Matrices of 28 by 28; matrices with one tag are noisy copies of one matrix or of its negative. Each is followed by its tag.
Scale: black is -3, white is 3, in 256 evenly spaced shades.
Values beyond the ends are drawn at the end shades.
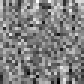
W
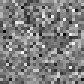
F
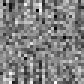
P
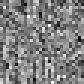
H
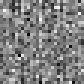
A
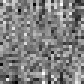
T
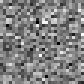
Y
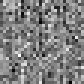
A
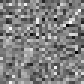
Y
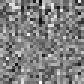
A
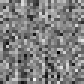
H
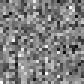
H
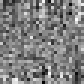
T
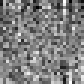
W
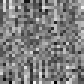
P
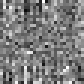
P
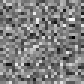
Y
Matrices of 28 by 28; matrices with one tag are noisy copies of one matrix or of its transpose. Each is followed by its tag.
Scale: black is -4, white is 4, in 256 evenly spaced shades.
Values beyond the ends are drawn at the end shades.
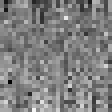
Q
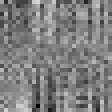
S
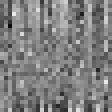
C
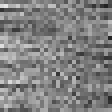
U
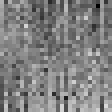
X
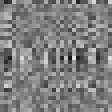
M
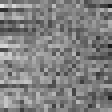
U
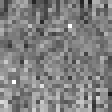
Q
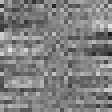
S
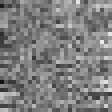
Q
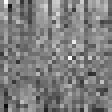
U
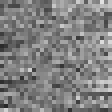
Q
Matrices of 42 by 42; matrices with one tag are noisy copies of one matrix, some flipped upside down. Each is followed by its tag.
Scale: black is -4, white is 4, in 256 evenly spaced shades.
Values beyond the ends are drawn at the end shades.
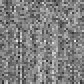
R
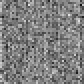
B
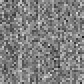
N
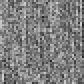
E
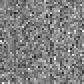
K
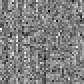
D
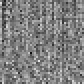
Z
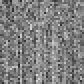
R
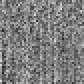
Z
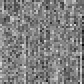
E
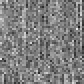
E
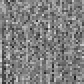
Z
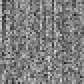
Z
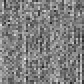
E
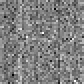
N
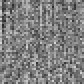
Z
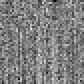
R
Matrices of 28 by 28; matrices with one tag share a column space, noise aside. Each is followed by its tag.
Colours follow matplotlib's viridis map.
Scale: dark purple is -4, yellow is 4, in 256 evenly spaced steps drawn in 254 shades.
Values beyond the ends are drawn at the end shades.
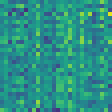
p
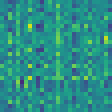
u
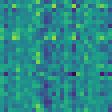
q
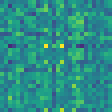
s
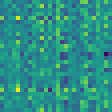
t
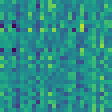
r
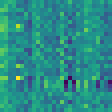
u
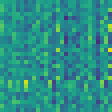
u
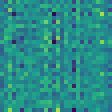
p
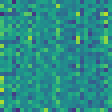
p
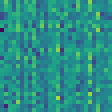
r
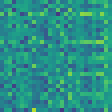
p
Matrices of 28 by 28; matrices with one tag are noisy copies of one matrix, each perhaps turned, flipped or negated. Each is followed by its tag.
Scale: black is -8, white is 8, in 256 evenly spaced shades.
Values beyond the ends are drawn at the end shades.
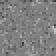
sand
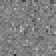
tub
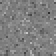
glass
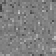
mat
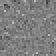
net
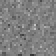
tub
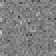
tub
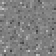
net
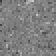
sand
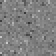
glass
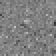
tub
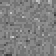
mat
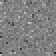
glass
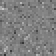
net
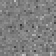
tub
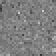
mat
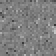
sand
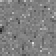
sand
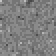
sand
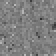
sand
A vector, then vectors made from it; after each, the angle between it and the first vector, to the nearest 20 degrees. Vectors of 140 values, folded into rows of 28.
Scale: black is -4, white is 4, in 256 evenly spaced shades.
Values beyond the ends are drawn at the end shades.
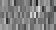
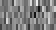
160 degrees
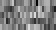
40 degrees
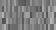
120 degrees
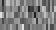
120 degrees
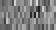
160 degrees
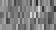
20 degrees
